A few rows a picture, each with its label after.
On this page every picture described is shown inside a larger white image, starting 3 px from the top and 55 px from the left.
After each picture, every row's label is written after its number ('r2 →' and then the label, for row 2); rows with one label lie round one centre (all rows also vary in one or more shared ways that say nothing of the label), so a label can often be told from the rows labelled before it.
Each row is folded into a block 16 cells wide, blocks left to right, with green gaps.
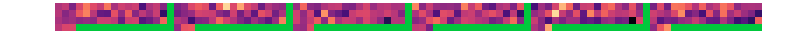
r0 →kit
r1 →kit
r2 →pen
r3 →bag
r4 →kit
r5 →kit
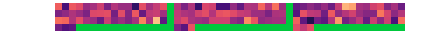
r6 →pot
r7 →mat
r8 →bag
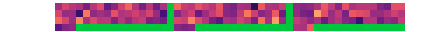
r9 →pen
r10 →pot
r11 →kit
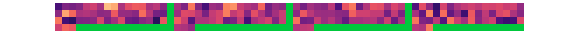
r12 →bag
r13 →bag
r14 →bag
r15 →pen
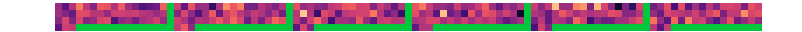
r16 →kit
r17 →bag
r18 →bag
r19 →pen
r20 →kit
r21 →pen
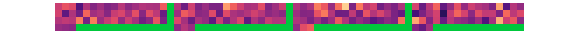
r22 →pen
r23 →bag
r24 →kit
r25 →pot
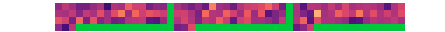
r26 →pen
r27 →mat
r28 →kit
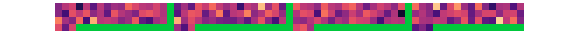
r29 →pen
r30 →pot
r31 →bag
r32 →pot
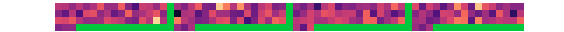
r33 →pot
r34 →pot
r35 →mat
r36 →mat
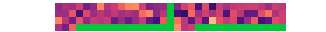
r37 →pen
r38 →pen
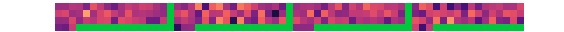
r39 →mat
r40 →mat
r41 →pen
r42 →pen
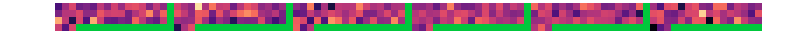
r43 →pen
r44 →kit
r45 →pen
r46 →mat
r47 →bag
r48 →mat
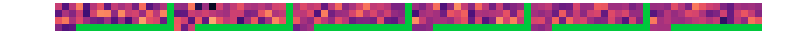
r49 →pot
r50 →pen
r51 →pen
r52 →pot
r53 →pen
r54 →pot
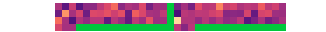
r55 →bag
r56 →pot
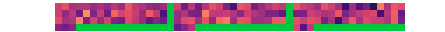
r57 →pen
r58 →mat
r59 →pot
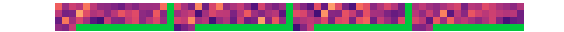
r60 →kit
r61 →pot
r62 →mat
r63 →pen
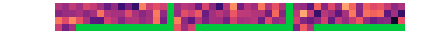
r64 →pot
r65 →bag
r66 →bag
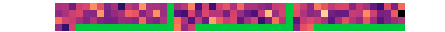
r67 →pot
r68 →pen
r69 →kit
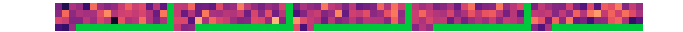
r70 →mat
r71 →pen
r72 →pot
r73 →bag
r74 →pen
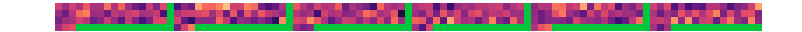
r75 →kit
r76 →kit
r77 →pot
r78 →pen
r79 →kit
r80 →pen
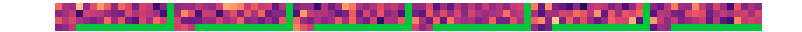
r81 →pot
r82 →bag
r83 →bag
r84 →pen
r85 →pen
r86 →pot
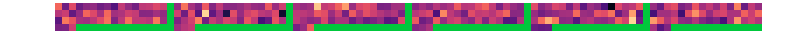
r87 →mat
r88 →pen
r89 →kit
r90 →pen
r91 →pot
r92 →pot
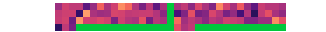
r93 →pen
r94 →pot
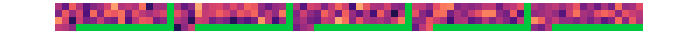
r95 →bag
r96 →kit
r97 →mat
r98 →kit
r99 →pot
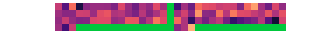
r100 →mat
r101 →kit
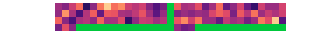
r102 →bag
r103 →pot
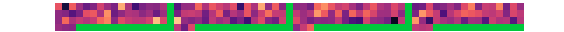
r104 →mat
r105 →pot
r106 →kit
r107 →bag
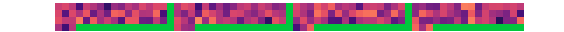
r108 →pen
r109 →pen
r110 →kit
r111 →bag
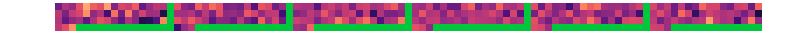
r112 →kit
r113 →pot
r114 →mat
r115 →bag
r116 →bag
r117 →bag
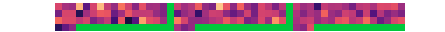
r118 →pot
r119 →pot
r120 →mat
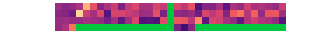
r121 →kit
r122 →pen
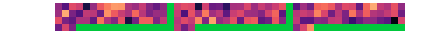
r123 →bag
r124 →pen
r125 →kit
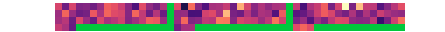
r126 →bag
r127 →mat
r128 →kit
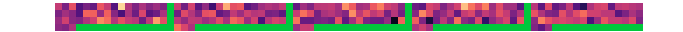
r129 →mat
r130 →bag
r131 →bag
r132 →bag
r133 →mat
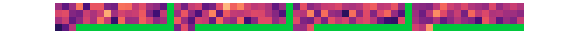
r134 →mat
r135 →bag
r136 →pen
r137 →kit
